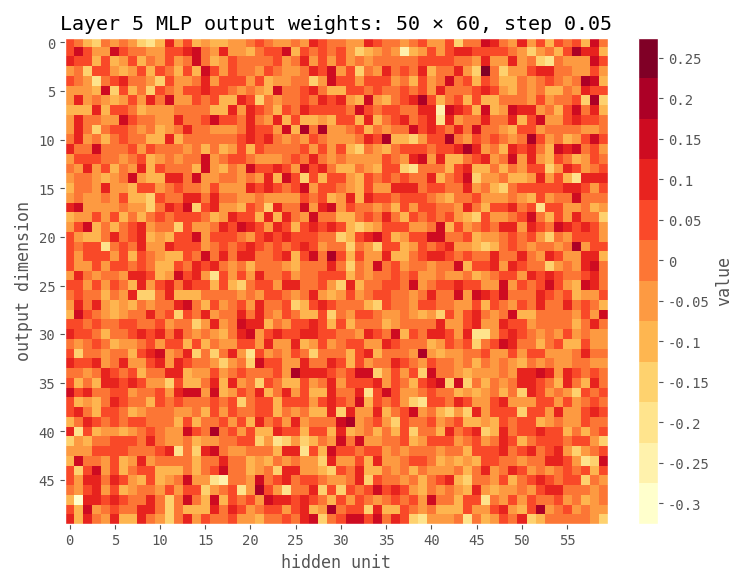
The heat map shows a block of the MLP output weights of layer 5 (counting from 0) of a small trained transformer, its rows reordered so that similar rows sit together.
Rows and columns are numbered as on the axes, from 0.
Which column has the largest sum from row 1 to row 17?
58
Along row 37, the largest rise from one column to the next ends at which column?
40
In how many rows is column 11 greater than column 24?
17
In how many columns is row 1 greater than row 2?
23
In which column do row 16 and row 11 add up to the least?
32
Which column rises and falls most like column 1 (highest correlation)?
11
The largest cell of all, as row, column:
3, 46
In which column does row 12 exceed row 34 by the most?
39
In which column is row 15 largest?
26
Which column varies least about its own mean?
18
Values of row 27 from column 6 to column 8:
-0.05 -0.1 0
